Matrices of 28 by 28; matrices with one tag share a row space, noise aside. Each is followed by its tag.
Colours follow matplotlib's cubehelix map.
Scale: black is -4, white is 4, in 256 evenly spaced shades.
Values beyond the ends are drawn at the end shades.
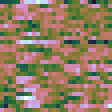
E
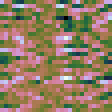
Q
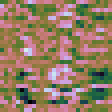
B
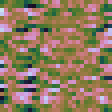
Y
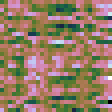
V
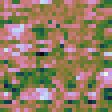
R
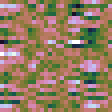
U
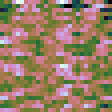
Q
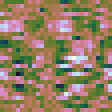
Q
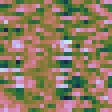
Q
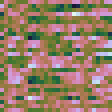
V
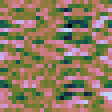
Q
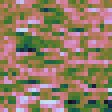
E
